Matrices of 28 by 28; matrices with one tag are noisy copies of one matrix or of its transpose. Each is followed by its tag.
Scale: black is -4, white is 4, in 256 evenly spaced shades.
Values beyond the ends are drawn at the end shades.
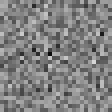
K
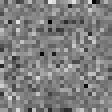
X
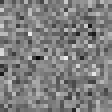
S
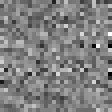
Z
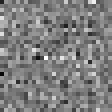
S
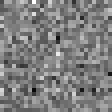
S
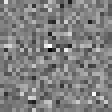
K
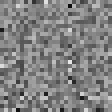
Z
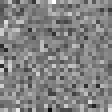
X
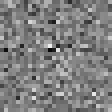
K
